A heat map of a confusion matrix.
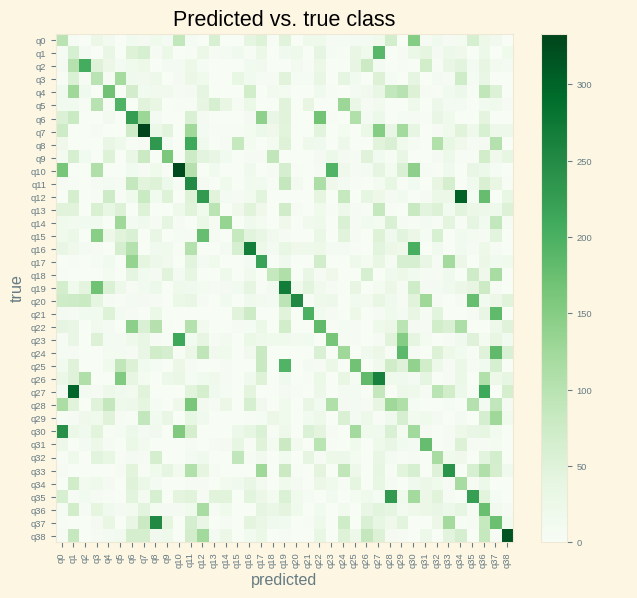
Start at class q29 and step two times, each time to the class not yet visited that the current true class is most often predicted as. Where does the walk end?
q8
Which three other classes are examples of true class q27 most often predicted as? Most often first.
q1, q36, q32
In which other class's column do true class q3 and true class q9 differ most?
q5
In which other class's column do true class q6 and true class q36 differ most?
q22
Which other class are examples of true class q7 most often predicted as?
q27
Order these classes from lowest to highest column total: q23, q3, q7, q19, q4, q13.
q13, q23, q4, q3, q7, q19
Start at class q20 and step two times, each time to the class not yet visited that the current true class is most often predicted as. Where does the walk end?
q28
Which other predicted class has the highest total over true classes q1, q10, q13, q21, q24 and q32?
q37
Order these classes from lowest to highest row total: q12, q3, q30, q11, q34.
q34, q3, q11, q30, q12
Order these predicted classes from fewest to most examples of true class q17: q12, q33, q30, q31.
q12, q31, q30, q33
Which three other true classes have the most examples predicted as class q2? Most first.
q26, q20, q19
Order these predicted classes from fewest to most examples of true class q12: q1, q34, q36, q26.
q26, q1, q36, q34
